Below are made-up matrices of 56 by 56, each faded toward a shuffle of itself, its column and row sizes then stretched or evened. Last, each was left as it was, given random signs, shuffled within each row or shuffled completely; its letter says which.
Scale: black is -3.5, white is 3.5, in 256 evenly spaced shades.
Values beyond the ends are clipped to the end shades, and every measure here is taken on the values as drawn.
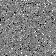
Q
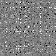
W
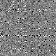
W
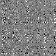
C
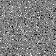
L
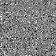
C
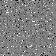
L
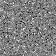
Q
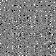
W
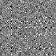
W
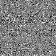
L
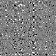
W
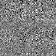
C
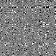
W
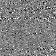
L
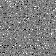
L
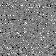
L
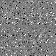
L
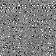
C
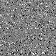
L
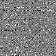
C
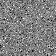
Q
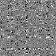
W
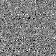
L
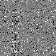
C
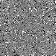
C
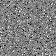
Q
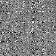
C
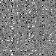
C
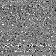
L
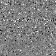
L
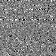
L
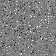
Q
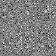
C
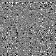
C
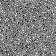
Q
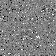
L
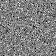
Q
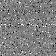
L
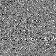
L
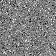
Q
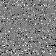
L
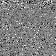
L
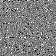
L
